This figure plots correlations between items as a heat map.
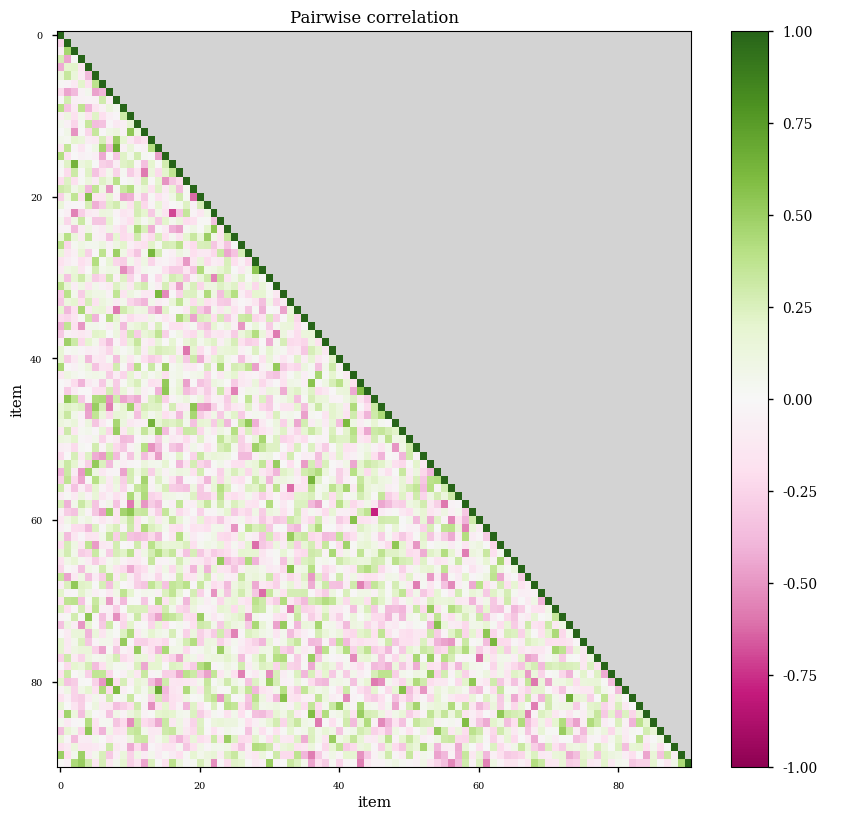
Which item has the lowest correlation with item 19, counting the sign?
20
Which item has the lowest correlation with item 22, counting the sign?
16
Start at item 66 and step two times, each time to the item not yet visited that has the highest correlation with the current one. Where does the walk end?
62
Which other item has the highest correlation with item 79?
53
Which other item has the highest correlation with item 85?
58
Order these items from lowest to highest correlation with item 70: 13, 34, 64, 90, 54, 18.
18, 34, 90, 13, 54, 64
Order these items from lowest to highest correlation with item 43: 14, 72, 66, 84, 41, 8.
8, 14, 72, 41, 66, 84
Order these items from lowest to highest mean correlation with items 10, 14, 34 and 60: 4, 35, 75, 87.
35, 4, 75, 87
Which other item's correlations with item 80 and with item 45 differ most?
59
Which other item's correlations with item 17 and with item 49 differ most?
12
